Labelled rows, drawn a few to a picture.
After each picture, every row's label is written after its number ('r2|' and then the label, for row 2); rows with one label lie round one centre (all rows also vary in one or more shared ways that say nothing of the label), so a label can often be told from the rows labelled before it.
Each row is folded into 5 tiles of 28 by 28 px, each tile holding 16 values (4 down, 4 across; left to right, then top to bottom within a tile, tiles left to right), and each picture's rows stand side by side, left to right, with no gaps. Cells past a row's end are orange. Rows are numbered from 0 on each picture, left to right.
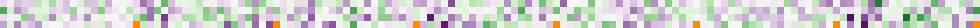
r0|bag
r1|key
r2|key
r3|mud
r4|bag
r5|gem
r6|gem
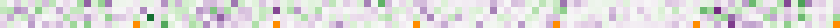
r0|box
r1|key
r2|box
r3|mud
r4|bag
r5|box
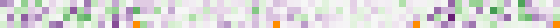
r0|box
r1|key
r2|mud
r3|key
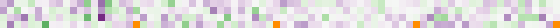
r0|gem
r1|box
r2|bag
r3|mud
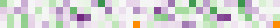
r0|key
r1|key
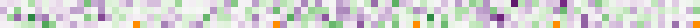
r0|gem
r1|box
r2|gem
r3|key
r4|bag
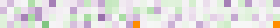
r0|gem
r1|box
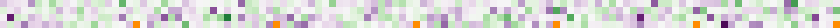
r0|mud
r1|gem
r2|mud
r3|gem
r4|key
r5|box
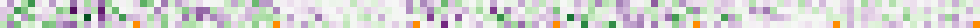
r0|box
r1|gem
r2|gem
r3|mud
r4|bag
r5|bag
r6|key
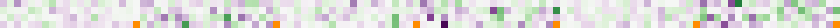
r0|bag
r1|gem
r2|mud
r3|mud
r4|box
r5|bag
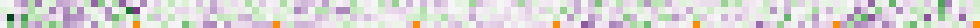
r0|bag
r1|bag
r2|gem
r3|bag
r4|box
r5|box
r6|mud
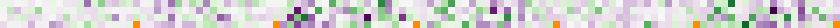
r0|box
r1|key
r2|mud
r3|box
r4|box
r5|box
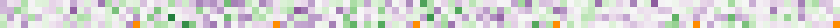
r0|mud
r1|bag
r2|gem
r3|box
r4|mud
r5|gem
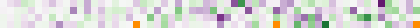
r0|box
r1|key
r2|gem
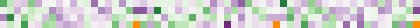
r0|box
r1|key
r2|box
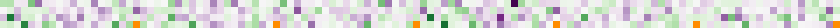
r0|box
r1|mud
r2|box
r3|key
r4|mud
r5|gem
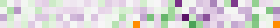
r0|box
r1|mud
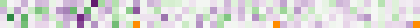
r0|key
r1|box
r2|bag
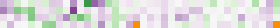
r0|mud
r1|gem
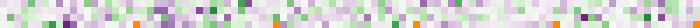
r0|bag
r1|gem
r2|mud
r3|bag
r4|gem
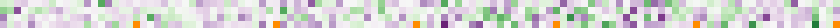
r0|box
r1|bag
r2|bag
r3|box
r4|bag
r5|mud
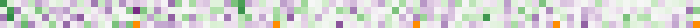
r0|box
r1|bag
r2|mud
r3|key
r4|gem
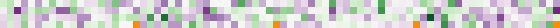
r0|gem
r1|bag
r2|bag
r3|box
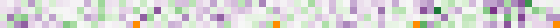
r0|mud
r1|box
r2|box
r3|key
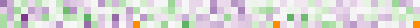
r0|key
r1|box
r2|bag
